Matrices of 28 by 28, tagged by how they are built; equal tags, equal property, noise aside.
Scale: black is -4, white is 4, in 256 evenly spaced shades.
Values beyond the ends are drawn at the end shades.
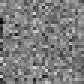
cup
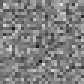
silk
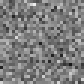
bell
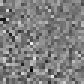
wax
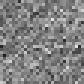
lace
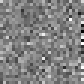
cup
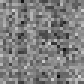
silk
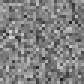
bell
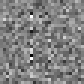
cup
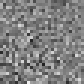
wax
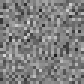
silk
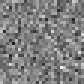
bell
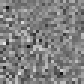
wax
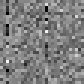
cup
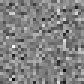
cup
